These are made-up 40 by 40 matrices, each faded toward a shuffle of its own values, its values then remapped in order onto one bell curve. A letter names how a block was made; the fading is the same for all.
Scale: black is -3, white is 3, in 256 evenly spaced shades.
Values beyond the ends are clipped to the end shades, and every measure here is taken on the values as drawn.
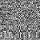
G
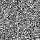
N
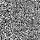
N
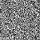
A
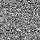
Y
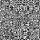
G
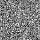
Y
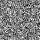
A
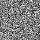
Y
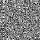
A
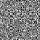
G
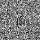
A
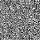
A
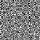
G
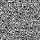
A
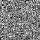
A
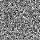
Y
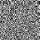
G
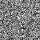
N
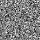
A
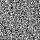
Y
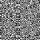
G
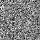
N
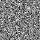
N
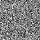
N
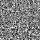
Y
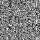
A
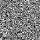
A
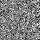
N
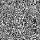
A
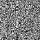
A
